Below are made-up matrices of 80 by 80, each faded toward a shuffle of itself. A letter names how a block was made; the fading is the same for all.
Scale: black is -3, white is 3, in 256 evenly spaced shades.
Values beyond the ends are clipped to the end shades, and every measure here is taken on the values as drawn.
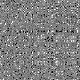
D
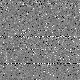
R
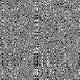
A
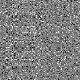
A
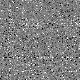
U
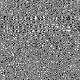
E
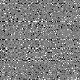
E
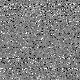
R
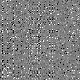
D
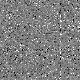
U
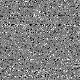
R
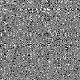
E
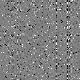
D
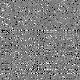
E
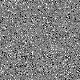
U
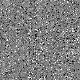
U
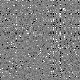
D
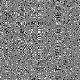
D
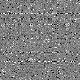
E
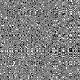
A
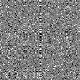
A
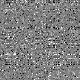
E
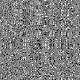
A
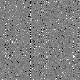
D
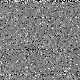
R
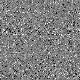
U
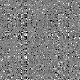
D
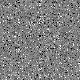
U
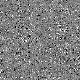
U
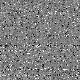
U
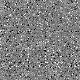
U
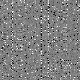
D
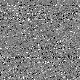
R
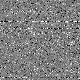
R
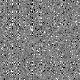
A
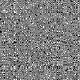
A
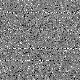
R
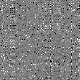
D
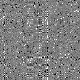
D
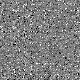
U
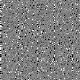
D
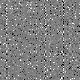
D
